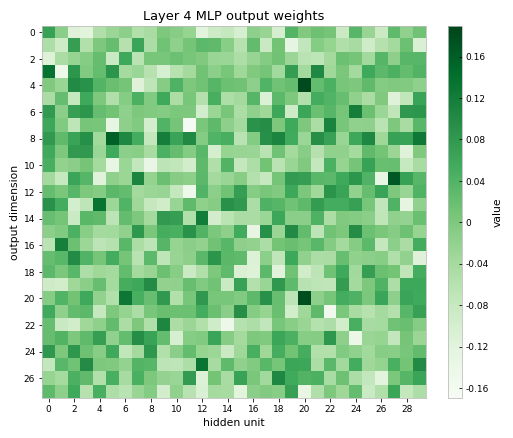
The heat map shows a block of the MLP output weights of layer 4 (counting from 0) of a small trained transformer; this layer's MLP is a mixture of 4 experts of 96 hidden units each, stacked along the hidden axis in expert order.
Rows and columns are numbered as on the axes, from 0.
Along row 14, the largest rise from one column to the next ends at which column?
12
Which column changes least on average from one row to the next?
23
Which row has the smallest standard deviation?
2
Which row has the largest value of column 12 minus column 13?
14
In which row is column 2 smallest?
0
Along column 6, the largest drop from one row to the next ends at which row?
21
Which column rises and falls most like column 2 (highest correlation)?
5
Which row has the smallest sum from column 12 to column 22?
22
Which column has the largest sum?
29
